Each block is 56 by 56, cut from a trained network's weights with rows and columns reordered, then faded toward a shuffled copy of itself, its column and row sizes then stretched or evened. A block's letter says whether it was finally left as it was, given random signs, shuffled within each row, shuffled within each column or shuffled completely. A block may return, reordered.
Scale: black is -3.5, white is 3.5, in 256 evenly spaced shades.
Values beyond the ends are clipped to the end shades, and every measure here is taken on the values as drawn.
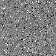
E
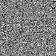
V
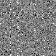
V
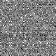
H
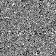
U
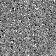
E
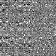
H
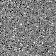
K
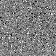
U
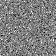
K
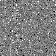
E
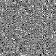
H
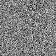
E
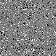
V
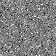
K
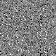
E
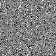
V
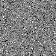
E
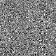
V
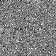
U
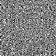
H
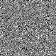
V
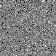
U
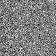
E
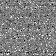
U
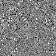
V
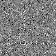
V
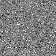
U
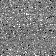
U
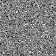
U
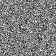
K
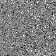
E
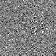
H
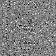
H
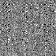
H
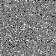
U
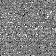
U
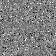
U
